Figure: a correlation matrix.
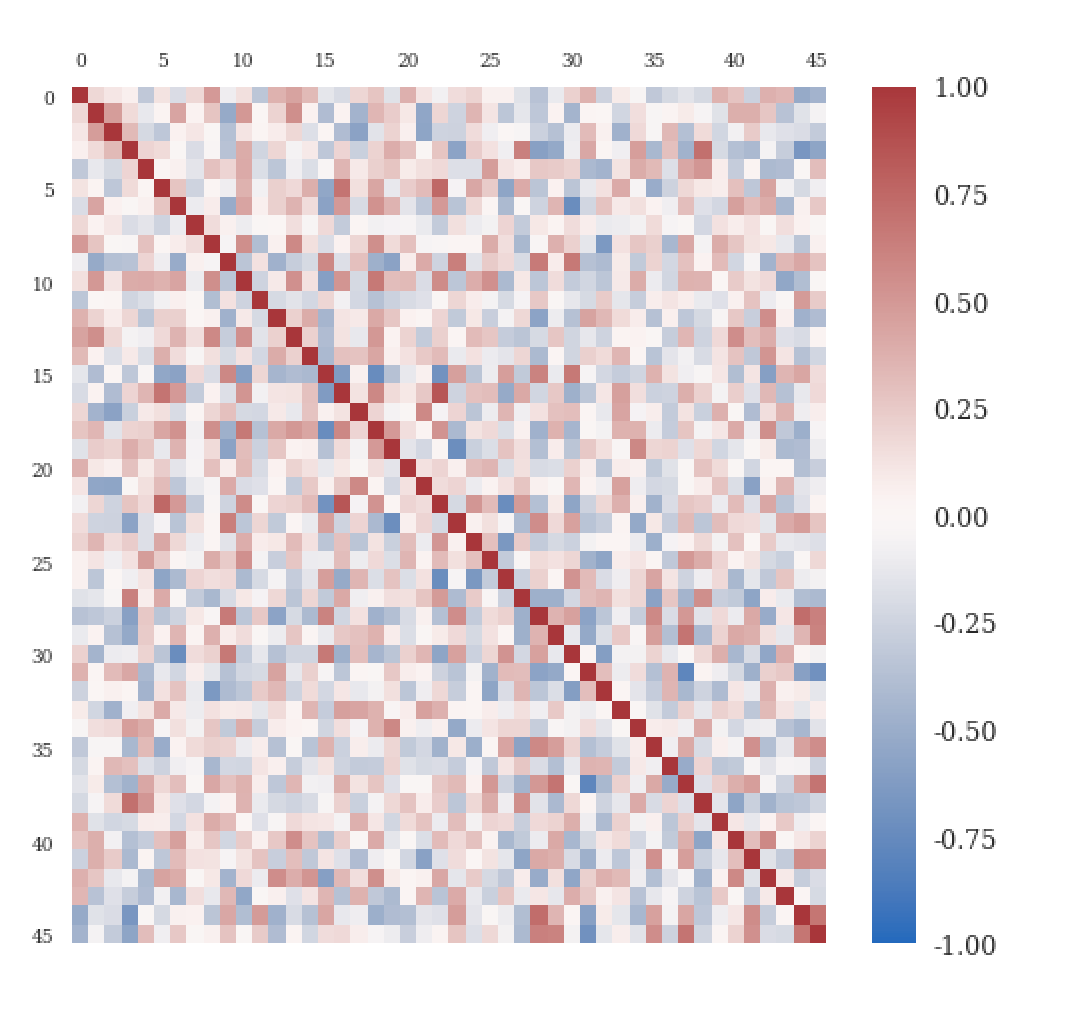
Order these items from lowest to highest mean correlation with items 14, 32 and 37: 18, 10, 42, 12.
10, 12, 18, 42
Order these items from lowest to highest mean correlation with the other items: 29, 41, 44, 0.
44, 41, 0, 29
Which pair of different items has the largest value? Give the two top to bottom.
16, 22
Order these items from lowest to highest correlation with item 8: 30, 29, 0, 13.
30, 29, 0, 13
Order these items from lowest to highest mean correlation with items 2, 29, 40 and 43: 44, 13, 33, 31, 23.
31, 33, 44, 23, 13
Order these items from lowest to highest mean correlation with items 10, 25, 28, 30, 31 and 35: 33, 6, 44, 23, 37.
6, 33, 44, 23, 37
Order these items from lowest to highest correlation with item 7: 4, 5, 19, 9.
5, 4, 19, 9
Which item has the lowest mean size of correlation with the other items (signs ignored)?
7
